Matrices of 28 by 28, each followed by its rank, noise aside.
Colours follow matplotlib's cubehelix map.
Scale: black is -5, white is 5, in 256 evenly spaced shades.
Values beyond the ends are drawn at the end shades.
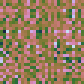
four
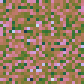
eight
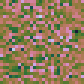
eight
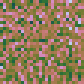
eight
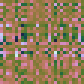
three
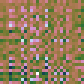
three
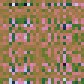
two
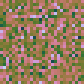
eight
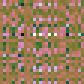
two
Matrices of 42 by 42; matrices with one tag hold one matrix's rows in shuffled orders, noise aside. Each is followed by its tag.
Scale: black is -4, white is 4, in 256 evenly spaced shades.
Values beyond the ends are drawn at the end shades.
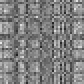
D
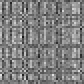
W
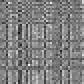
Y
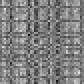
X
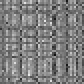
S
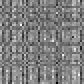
W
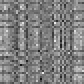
D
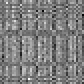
S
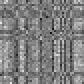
D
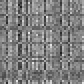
Y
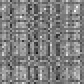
X
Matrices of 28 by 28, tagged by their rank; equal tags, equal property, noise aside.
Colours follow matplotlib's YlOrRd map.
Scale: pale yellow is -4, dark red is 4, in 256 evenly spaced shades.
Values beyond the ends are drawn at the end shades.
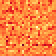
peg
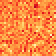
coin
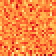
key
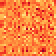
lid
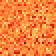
key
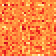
lid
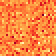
coin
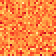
coin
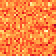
peg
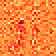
peg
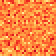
key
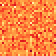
coin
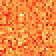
coin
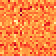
peg
